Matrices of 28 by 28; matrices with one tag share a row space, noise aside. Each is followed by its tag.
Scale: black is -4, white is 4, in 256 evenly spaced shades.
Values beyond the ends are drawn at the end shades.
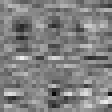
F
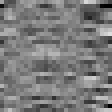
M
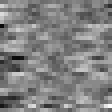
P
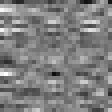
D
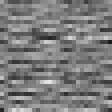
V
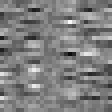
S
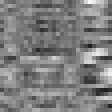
M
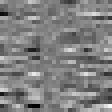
S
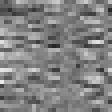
D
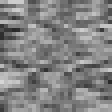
P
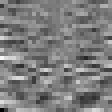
P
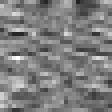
P
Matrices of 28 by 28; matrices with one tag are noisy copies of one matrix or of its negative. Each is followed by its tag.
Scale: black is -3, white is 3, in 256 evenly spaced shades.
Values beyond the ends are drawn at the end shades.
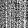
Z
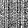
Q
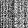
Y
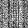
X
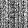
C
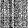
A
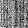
Y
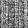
C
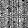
X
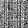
Q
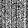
Z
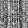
X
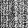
Y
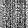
Z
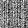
Q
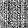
Q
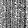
Z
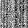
Y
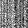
Y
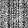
X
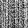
C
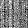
A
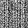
Q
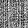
Q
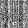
X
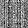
Q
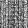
C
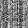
X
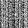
C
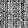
Q
